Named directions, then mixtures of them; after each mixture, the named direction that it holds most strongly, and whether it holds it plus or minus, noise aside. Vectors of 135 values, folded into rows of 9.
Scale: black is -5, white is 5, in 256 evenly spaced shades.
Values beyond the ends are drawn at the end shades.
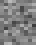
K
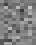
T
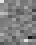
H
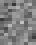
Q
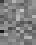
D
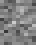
K, minus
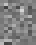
T, minus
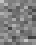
H, plus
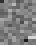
H, minus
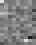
H, plus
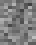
Q, minus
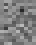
K, plus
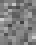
Q, minus
